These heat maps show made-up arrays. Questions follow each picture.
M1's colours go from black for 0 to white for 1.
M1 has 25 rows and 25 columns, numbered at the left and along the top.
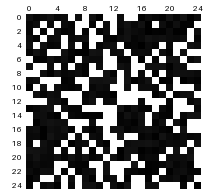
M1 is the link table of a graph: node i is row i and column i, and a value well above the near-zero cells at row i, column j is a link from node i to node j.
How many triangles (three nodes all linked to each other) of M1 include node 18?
5
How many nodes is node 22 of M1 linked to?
6
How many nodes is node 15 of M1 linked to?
11
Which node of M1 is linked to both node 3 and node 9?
node 2
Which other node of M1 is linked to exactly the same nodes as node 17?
node 0
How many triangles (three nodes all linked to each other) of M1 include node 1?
8
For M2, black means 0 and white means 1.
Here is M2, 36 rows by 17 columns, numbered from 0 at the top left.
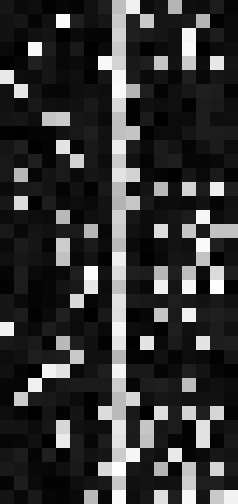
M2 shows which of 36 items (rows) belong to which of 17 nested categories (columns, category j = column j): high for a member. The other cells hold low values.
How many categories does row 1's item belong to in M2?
4
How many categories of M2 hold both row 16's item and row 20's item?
5
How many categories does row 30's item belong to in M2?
4
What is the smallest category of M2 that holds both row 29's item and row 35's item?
15
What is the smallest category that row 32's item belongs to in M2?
12
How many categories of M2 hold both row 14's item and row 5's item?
1
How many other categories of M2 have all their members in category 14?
1
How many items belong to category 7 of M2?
3
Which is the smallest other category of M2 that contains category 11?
13
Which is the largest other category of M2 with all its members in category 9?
1
